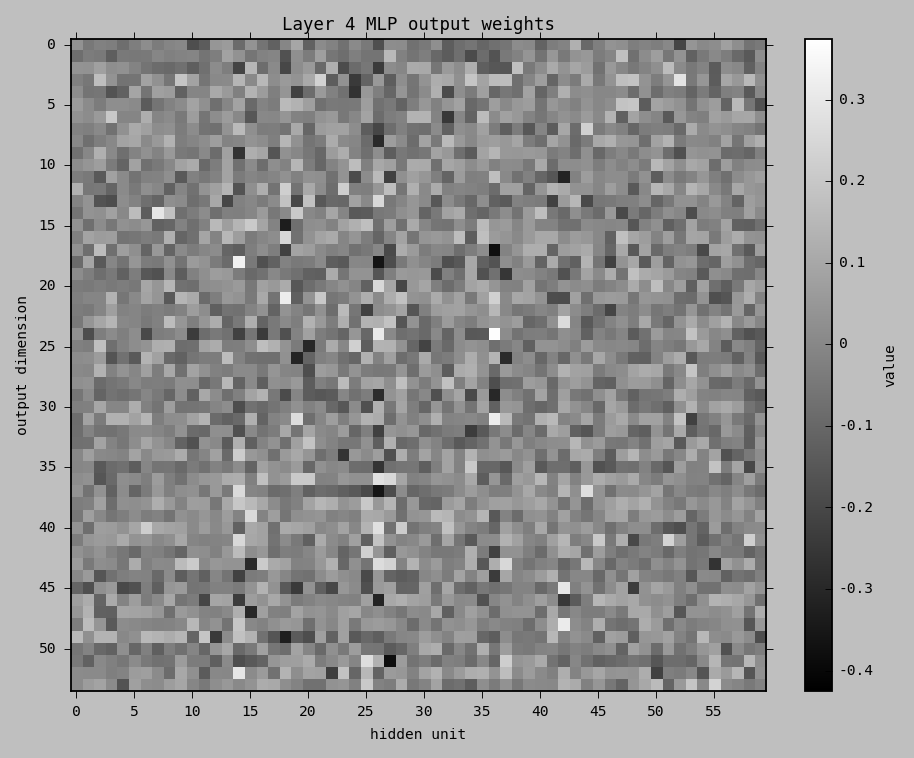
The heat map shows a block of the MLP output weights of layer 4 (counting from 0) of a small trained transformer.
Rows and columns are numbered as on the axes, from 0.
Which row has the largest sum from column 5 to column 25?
38
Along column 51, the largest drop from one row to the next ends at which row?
42
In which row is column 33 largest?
16
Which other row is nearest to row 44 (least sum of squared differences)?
50
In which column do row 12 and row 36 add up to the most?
27
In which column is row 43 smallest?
15
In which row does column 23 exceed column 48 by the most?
12
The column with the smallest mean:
58
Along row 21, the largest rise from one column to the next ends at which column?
18
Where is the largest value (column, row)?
36, 24
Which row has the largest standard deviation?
49
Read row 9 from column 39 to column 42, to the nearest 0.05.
0.05 0.05 -0.05 0
